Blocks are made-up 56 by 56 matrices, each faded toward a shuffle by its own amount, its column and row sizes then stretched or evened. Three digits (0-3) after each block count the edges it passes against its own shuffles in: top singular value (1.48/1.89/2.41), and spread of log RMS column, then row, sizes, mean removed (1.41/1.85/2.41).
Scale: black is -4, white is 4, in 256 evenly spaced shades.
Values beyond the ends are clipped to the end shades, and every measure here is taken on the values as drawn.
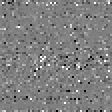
0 0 3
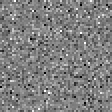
0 1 0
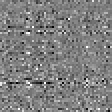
2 1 3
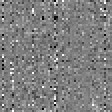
0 3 1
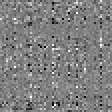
0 3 2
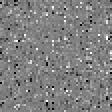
0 2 0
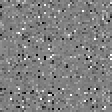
0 1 2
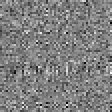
2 2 2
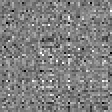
2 2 2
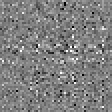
1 2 2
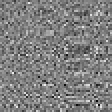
2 1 2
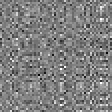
3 3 1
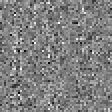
0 2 1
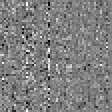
1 3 0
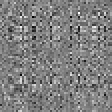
3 3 2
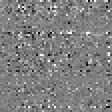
0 2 3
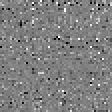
0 1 2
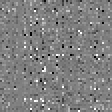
0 3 2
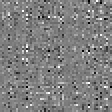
1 3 2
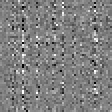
2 3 1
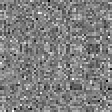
2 0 0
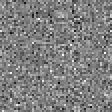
1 1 0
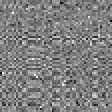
3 0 2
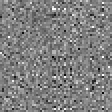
2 2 1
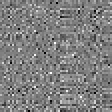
3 1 1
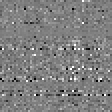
1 0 3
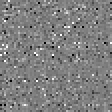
0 1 2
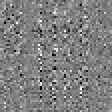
2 3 1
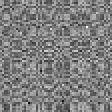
3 0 2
